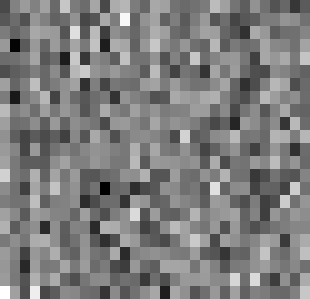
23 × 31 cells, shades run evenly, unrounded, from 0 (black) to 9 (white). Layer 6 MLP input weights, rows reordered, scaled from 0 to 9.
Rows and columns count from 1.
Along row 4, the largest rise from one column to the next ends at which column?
12
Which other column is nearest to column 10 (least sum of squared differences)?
16
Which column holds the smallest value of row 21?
3
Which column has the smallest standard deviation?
25
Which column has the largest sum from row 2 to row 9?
8
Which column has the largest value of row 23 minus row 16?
1
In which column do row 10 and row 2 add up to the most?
13
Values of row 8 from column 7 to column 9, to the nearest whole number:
5 4 3
